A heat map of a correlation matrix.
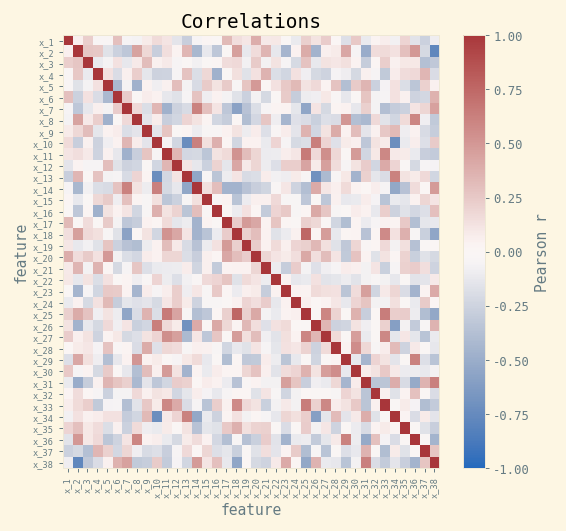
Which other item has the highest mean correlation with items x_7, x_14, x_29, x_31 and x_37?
x_38
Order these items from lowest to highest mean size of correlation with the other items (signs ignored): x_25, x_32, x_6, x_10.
x_32, x_6, x_10, x_25
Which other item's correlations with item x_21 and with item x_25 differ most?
x_33
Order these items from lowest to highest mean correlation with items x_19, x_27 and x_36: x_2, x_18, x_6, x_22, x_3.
x_6, x_22, x_3, x_2, x_18
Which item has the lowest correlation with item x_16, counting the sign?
x_4
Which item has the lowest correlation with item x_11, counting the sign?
x_7
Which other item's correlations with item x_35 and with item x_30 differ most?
x_28
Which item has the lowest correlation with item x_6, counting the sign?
x_5
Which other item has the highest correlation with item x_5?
x_20
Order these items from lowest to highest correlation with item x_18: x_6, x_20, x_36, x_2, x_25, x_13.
x_6, x_36, x_13, x_20, x_2, x_25
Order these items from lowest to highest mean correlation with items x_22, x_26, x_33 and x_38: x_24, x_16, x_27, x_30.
x_24, x_30, x_27, x_16
